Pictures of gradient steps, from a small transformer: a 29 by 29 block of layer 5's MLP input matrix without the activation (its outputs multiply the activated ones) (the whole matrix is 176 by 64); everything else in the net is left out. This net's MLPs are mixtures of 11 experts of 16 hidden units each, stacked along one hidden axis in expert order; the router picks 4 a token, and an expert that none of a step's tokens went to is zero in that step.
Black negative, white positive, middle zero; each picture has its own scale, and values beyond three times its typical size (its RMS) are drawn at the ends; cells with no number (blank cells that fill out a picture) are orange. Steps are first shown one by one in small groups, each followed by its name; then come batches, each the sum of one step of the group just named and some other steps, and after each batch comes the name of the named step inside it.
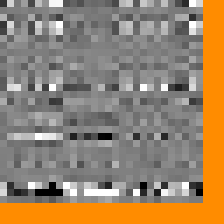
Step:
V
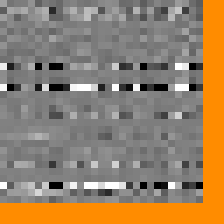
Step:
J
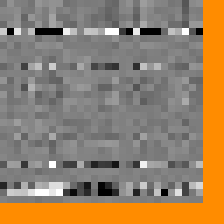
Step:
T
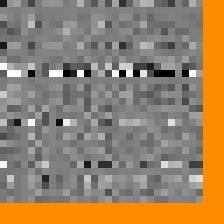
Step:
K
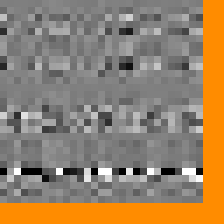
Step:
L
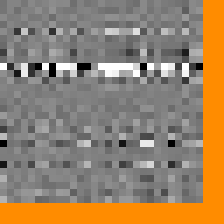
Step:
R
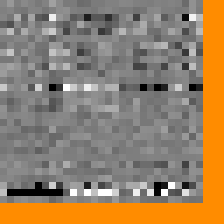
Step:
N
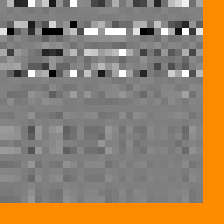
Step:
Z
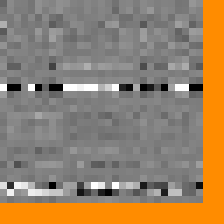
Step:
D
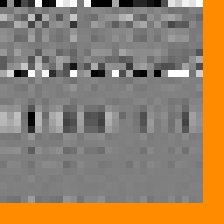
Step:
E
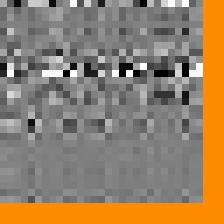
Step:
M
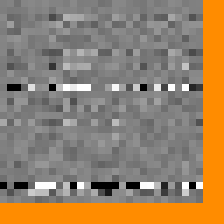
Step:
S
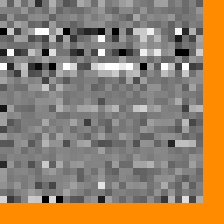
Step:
R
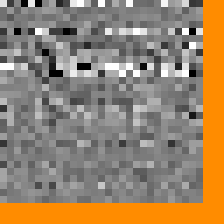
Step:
R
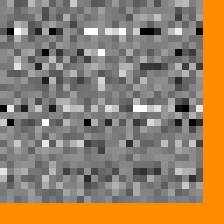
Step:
Z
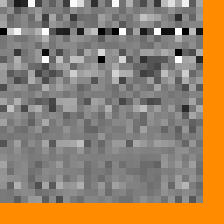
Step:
Z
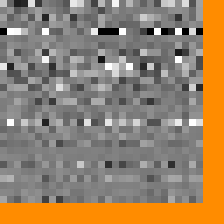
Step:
R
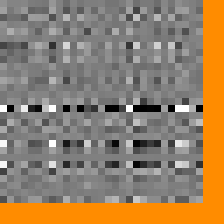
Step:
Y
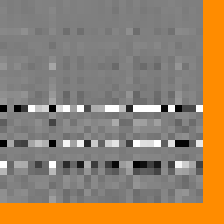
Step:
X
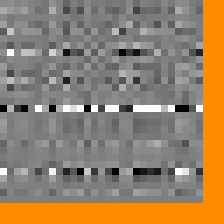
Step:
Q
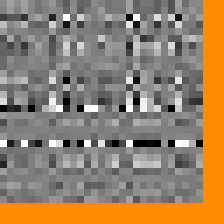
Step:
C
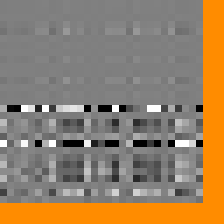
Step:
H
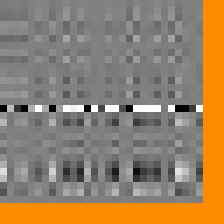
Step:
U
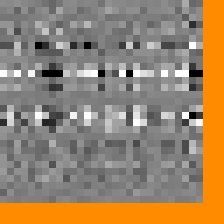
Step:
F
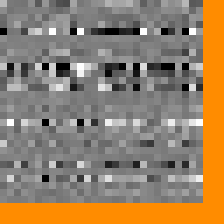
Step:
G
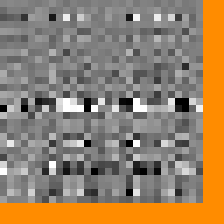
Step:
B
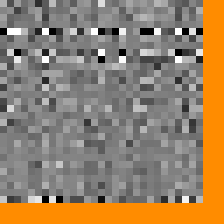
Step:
B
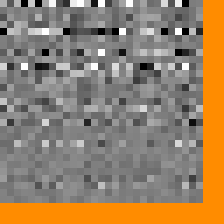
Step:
C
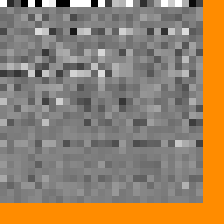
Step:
H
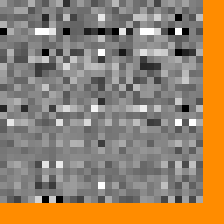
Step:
C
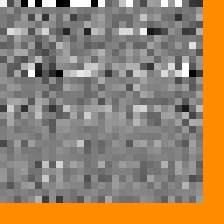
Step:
F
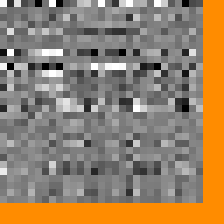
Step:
B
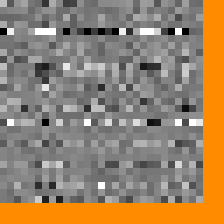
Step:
Y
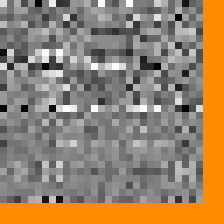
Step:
C
